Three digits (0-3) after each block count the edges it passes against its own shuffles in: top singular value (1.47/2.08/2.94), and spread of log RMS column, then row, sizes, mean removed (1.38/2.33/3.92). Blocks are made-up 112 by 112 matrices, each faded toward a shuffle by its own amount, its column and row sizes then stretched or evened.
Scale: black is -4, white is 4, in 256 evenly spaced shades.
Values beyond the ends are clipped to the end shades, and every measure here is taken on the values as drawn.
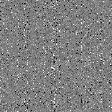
1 2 0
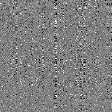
2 2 1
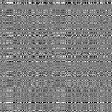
3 1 3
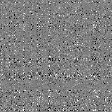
1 2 2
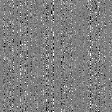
1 3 0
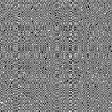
3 2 0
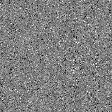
1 1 0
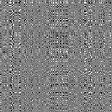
3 3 2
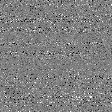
0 0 2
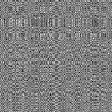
3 2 0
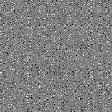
2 1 0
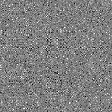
2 1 1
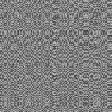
3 2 1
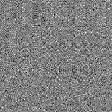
2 0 0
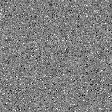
1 0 1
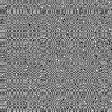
3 0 2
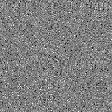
2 0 0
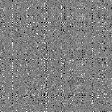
2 2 2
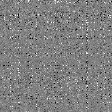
0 2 2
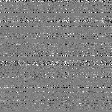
1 1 3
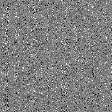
1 2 0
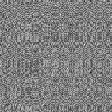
3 0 0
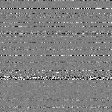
2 0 3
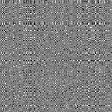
3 2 2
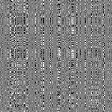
3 3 1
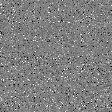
0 1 1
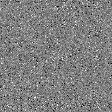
0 1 1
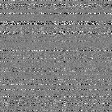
2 1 3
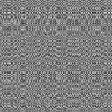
3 1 3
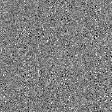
0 2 1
